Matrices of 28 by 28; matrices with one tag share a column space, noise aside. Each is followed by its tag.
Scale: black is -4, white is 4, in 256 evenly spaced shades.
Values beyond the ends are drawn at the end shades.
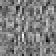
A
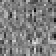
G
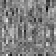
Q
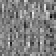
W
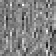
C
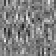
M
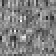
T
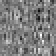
G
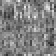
W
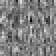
M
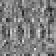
Q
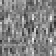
M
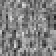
C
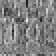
Q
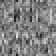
G
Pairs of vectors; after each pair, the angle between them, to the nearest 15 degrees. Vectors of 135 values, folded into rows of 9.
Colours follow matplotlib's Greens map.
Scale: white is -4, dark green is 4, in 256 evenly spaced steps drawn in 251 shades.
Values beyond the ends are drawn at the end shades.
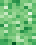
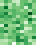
165 degrees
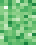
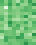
15 degrees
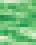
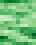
165 degrees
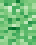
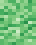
120 degrees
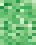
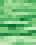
105 degrees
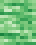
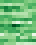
135 degrees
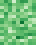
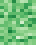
165 degrees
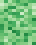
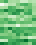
60 degrees
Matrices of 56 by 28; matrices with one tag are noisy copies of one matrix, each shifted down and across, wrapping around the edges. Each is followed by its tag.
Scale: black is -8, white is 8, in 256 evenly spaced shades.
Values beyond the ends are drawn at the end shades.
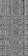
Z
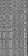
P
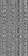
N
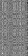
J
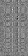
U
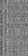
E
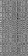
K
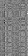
U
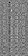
N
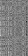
Z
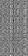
P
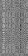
K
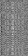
K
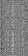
K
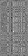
Z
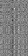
E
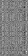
E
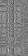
U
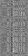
Z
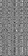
N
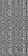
P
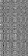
P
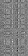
U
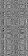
U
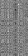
J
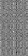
P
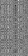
J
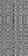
N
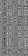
J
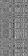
Z
